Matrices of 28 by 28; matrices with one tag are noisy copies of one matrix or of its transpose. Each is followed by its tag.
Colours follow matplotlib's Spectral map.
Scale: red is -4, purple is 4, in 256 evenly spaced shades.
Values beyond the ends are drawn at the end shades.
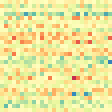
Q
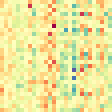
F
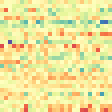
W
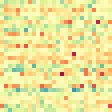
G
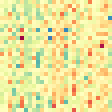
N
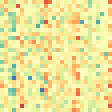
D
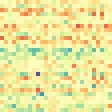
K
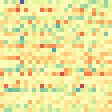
G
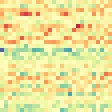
K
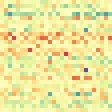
Q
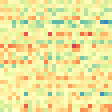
W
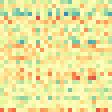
D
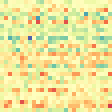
N
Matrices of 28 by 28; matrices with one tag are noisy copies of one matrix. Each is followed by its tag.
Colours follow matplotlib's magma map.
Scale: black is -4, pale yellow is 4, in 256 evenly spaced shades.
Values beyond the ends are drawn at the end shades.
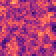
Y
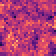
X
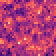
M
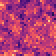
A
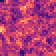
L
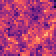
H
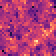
H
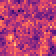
X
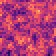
M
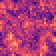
X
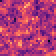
L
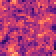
Y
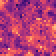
A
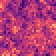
A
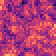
A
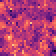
X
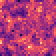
M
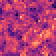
H
